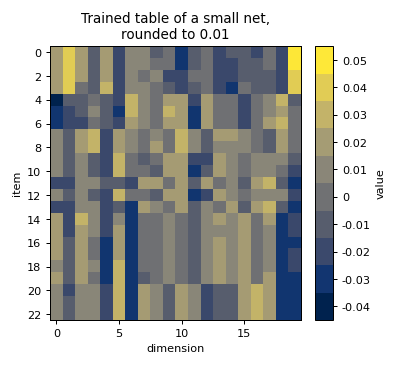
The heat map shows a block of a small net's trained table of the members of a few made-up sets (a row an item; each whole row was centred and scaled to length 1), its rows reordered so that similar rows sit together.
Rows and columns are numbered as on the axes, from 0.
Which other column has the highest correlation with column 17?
16
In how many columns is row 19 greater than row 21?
6
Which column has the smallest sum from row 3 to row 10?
11
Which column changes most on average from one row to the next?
0
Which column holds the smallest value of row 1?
10
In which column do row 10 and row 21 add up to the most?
5
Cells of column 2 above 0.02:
1
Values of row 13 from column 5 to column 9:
-0.01 -0.03 0.02 0.01 0
